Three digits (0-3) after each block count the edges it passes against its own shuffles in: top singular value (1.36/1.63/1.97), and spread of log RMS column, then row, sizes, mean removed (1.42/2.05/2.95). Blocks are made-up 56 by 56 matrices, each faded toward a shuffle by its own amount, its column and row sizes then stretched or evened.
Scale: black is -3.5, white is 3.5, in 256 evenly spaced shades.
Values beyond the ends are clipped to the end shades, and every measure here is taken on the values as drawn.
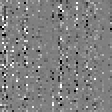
1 3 0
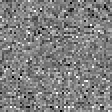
2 0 1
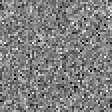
0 0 0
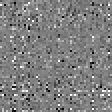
0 2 2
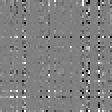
3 3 2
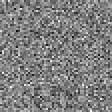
2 0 0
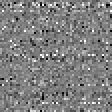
1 1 2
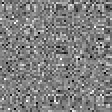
3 0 1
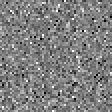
1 0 0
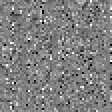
0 2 0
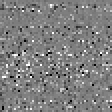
0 0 2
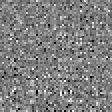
2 1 1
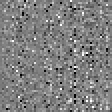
2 2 0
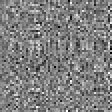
3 2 0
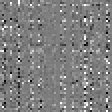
2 3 1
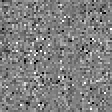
0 1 1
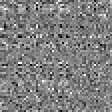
3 1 2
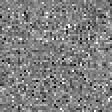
1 0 1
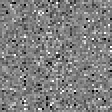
0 2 1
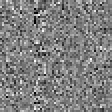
2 2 0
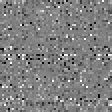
2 1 2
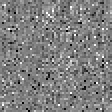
2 1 0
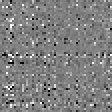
2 2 2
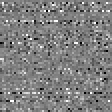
0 0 3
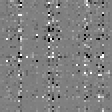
1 3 2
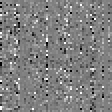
0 3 0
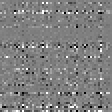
2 2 3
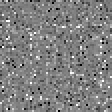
1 1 0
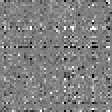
3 2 2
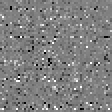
0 1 2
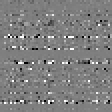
3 1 3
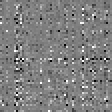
2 3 2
